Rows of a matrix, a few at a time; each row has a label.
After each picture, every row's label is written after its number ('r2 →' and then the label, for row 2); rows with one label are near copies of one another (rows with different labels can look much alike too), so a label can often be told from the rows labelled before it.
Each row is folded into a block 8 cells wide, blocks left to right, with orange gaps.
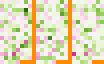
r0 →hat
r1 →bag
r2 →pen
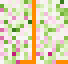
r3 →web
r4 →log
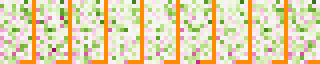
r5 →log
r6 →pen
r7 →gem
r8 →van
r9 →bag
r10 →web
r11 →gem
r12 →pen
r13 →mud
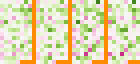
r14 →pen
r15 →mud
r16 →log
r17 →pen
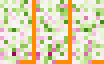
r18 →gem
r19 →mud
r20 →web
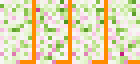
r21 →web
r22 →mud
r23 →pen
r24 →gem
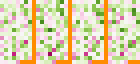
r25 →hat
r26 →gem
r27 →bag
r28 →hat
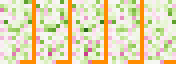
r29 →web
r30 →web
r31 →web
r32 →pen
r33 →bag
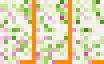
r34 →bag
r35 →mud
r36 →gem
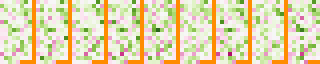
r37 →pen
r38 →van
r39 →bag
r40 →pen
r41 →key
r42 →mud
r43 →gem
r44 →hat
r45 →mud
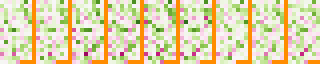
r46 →gem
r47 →van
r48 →gem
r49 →log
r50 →pen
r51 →pen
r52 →mud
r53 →log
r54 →log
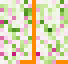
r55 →pen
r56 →pen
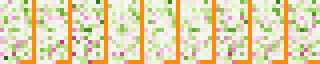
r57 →van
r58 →hat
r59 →web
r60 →log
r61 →gem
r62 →van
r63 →web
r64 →mud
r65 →pen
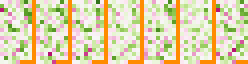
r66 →key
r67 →log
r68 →pen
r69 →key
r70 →bag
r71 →hat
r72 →key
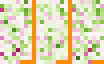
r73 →pen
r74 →hat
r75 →key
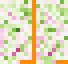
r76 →log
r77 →log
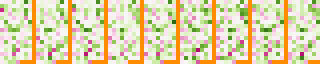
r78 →web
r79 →gem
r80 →web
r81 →bag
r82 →web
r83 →key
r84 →bag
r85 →web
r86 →mud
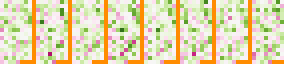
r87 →van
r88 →hat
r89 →hat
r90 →bag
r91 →bag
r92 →gem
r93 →van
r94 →mud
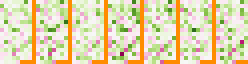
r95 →gem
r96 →web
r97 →hat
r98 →log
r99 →mud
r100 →key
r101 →hat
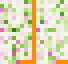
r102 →web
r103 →gem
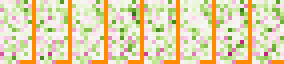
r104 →mud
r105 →van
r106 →log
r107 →bag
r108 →pen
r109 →bag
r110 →hat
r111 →log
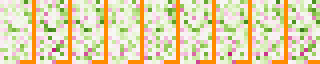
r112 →key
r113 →key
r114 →pen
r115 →pen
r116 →bag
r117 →web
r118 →web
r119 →log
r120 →bag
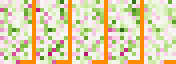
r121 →key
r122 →key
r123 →log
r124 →bag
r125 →pen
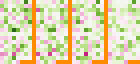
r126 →mud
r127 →pen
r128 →hat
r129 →mud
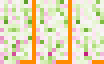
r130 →van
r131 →gem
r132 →gem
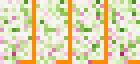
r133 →van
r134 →log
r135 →key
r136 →gem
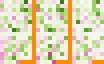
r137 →mud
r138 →mud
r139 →gem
